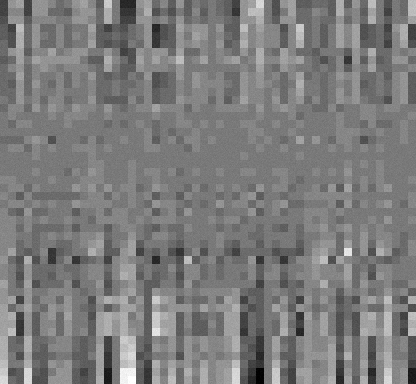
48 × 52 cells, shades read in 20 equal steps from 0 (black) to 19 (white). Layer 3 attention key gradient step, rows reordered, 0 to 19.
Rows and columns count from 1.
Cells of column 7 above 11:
1
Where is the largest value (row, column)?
48, 17
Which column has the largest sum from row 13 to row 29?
44
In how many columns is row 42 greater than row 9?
25
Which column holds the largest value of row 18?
38
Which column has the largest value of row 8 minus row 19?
23
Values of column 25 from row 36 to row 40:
8 9 8 9 7
